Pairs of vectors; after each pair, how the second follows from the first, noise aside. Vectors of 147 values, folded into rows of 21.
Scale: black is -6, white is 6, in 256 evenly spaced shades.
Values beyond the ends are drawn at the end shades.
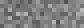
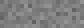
reversed, negated, shrunk.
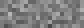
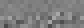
partly zeroed.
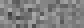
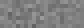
shrunk.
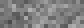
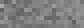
wrapped around, negated, shrunk.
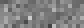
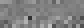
negated, partly zeroed.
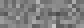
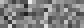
reversed, scaled up.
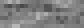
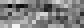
scaled up.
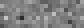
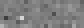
negated, partly zeroed.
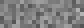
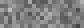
shuffled.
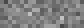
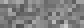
shuffled.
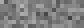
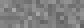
reversed, negated, shrunk.
